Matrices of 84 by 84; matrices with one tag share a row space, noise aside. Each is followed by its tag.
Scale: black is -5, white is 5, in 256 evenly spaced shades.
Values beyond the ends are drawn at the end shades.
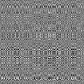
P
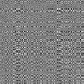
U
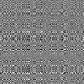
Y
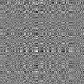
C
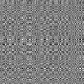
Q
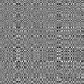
U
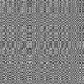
Q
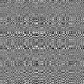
C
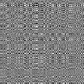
C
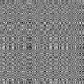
Q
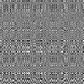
Y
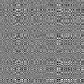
U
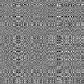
U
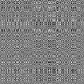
P
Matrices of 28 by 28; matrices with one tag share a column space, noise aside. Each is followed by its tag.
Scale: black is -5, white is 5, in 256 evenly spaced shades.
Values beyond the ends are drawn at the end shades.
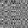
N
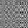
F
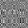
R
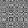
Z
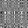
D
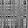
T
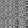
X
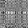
D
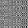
X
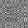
Z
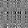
D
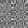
N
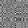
Z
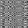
X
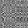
Z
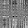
T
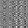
X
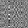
F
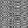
X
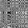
D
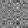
N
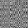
F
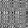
D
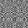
Z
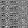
X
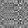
N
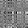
D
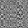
F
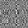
R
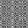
X
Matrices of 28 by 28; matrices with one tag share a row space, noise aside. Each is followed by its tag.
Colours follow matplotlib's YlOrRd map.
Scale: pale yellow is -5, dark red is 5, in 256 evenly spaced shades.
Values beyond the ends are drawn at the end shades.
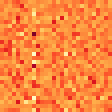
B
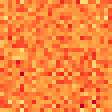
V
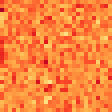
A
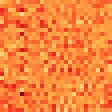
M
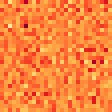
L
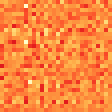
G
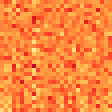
B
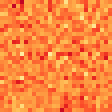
V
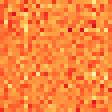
L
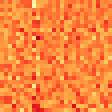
B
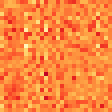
G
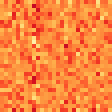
B
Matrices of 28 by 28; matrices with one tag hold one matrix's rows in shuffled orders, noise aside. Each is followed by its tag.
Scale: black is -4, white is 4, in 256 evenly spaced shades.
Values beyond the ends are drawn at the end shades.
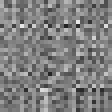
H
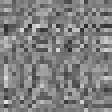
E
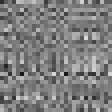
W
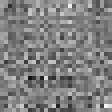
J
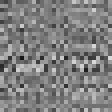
W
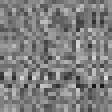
H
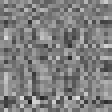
E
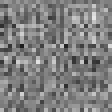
W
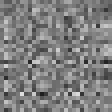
E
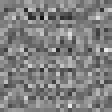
J
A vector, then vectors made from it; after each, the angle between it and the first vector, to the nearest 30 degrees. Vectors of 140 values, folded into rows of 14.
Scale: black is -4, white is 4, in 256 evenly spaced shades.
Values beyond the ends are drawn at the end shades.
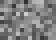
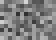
150 degrees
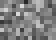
30 degrees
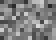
30 degrees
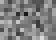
150 degrees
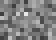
30 degrees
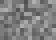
60 degrees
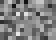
30 degrees
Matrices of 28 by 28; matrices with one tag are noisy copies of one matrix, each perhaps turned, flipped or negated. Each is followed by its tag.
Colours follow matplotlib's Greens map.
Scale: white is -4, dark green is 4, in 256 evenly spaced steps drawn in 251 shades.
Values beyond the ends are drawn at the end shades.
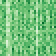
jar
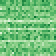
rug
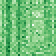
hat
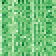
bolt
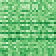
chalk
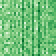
chalk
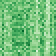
hat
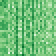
chalk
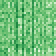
chalk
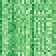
bolt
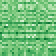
chalk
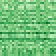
chalk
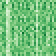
jar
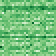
jar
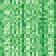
bolt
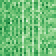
chalk
